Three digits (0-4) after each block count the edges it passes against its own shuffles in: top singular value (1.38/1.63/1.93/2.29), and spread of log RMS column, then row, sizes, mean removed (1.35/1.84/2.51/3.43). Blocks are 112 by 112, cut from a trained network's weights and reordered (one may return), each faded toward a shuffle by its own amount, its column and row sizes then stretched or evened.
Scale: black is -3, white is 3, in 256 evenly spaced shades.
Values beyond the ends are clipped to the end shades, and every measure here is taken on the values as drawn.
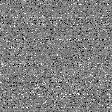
0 0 3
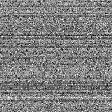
4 0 1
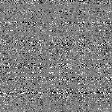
0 3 4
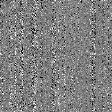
0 4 0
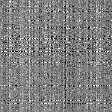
4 2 4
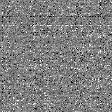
1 2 2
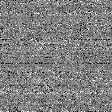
1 0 3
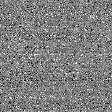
0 0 2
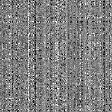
4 4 3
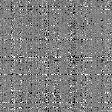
2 4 3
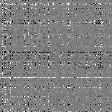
3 3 4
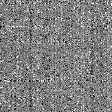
1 1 2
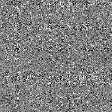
1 3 3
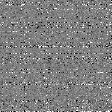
0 2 4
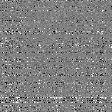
1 2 4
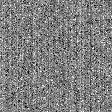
2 0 0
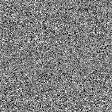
0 1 2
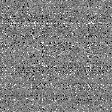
1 2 3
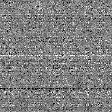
3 2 2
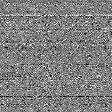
2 1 3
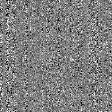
1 4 1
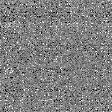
0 2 2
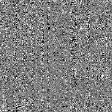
0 4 3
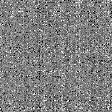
1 1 3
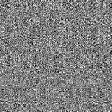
3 0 3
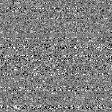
0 1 4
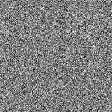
3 1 1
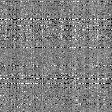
3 0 4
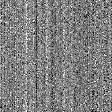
3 3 0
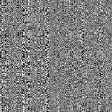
4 4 2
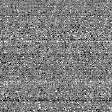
2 1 3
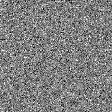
1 1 0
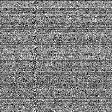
4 2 0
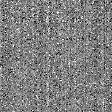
1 1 1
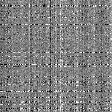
4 2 4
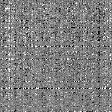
3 2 4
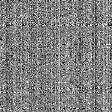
4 0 3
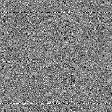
2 1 2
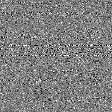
1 0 3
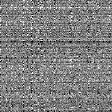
4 3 1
